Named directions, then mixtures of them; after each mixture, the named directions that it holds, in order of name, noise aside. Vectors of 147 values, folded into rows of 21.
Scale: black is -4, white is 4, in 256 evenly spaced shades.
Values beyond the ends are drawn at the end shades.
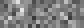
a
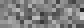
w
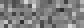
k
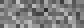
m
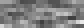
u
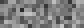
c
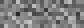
m.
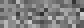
m, w.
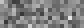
a, c.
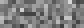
c.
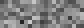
c, k, w.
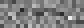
a, m, u.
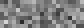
c, k, w.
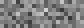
m.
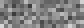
k, u.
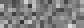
k.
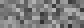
w.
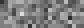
a, c, w.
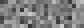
c.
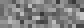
w.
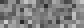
c, k.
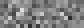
a, m.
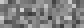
c.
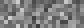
a.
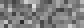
k.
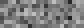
c, m.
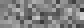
w.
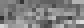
c, u.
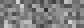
a, m, u.
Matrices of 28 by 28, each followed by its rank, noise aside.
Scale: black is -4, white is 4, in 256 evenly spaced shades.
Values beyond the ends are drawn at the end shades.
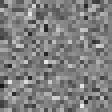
seven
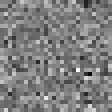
seven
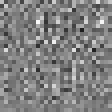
five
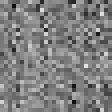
seven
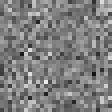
seven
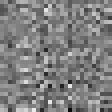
four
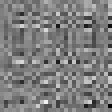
three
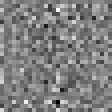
four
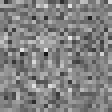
six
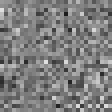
five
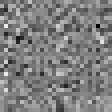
six
